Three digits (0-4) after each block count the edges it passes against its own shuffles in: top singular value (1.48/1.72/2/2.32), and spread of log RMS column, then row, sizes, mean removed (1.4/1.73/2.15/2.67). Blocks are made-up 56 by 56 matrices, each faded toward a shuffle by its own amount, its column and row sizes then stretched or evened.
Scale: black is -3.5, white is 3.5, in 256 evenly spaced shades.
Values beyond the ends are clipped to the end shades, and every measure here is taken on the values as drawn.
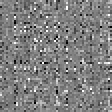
2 4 2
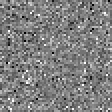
0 1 0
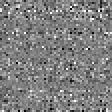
0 1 4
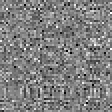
3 1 1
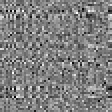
4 1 3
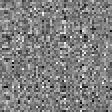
3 3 1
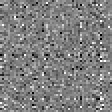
3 2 2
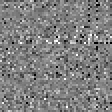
0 2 3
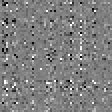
1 4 3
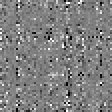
0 4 3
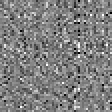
3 3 1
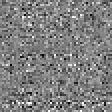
2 1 4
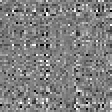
4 3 4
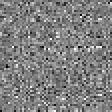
3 0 2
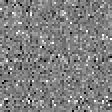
2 0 1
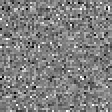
0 0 3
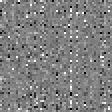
0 4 2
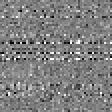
4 1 4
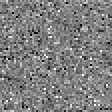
1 0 0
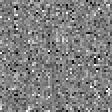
0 3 1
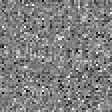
1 2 1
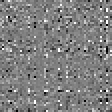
2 4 3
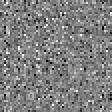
2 2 0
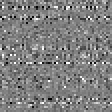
3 0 4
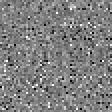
2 1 2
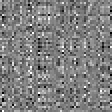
4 4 1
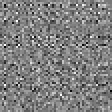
4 2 3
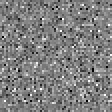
1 0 2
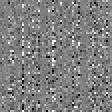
2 4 0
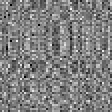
4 2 0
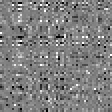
4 3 3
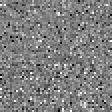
0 1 1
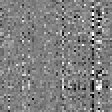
4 4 1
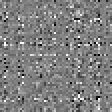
1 4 4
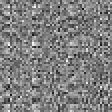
4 3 1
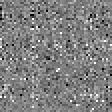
1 2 2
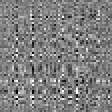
4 4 3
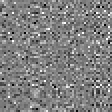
4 1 2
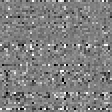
0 2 4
